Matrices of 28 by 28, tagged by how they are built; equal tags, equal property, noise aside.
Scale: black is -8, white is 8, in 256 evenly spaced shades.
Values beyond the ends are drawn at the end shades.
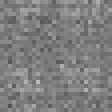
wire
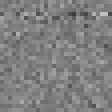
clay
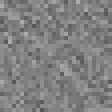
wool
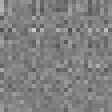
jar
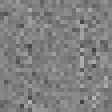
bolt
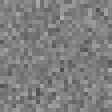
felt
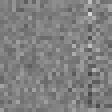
bolt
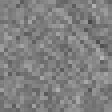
wool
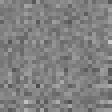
jar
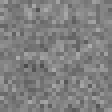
wire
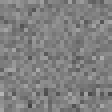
clay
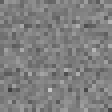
clay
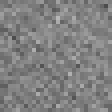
wool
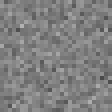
felt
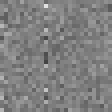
bolt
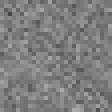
wool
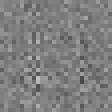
jar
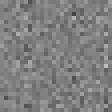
bolt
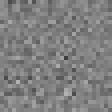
jar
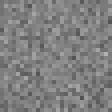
wire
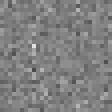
bolt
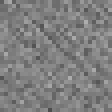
wool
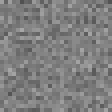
wire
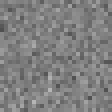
felt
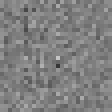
bolt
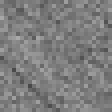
wool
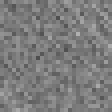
wool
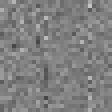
bolt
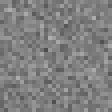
felt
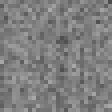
wire
